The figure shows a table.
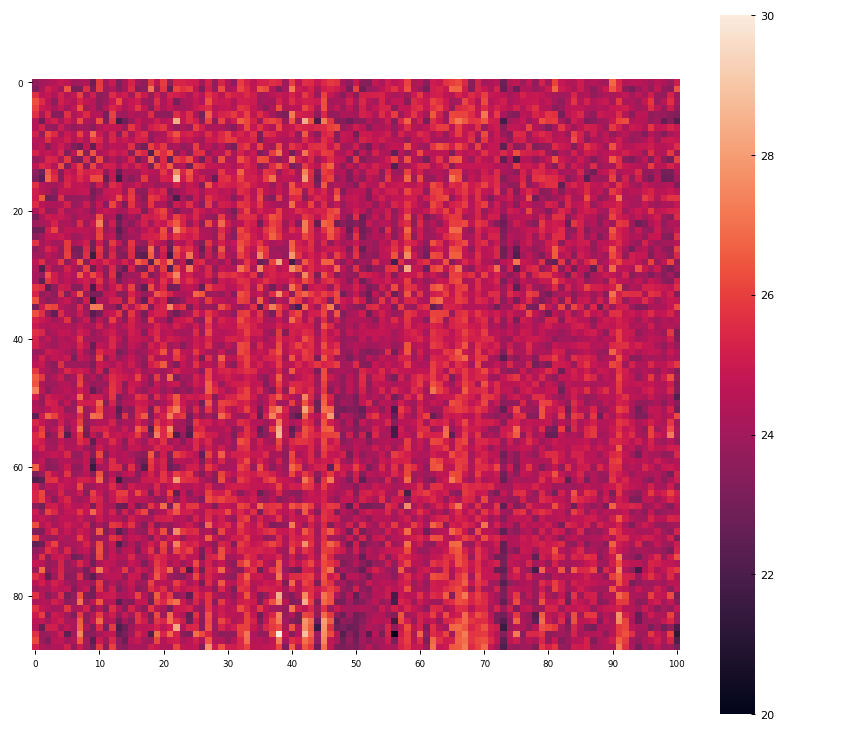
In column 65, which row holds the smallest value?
55
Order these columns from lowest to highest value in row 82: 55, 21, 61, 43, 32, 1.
21, 61, 55, 1, 43, 32
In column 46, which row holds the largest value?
52
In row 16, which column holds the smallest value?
82
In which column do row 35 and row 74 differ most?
9
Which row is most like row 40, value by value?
63
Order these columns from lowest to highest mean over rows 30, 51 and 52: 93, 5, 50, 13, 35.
13, 35, 50, 93, 5
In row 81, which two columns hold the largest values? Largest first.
42, 38
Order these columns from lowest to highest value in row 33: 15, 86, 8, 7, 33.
8, 86, 15, 33, 7
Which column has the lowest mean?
73
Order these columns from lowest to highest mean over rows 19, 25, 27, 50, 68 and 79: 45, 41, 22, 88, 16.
16, 88, 41, 22, 45
